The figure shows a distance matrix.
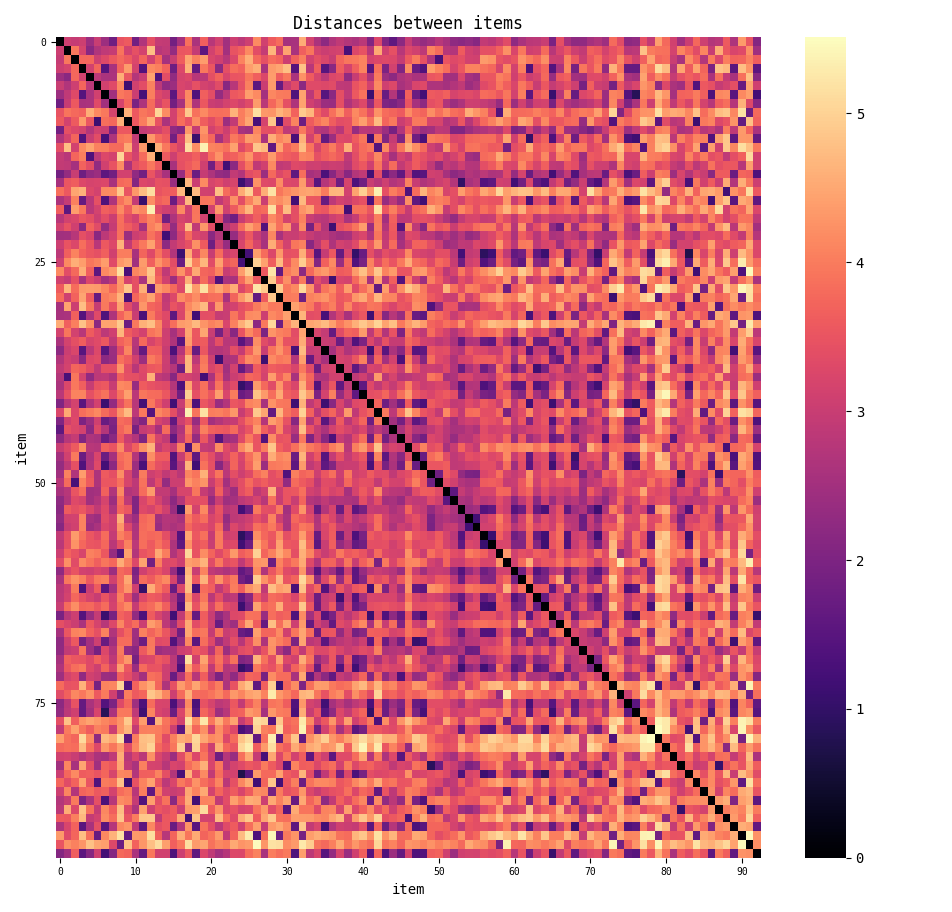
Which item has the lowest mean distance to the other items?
15
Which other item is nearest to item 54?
55
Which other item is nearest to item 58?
8
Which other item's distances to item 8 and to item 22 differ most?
14
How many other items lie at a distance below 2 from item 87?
3
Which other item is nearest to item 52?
51
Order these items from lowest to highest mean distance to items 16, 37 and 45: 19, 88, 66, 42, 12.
66, 42, 12, 19, 88
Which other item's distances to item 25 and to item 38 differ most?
19
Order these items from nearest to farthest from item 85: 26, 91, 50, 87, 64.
50, 87, 64, 26, 91
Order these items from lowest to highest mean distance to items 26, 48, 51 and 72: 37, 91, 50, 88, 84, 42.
84, 37, 50, 88, 42, 91
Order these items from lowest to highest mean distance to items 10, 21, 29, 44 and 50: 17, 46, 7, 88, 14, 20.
7, 14, 20, 46, 88, 17
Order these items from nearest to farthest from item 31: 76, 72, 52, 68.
76, 68, 72, 52
